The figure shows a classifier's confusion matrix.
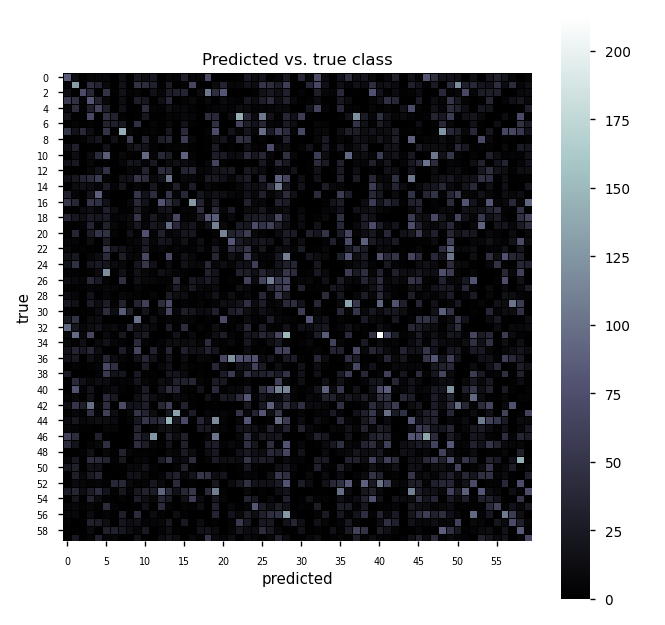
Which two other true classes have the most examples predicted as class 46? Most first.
11, 0
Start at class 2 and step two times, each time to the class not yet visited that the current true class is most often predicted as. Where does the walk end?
19
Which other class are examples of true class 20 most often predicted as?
10
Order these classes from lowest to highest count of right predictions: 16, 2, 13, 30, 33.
30, 2, 33, 13, 16
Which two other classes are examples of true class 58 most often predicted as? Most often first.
48, 37
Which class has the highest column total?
28
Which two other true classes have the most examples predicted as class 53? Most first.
44, 19
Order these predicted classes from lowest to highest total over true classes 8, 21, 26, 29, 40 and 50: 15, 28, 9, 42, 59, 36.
59, 9, 15, 42, 36, 28
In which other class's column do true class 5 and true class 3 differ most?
22
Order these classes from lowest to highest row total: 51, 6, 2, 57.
6, 57, 51, 2
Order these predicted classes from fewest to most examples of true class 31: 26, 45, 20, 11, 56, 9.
56, 11, 26, 45, 20, 9
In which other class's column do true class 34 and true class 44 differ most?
13
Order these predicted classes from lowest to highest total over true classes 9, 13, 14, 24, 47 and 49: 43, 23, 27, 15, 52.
43, 15, 52, 23, 27
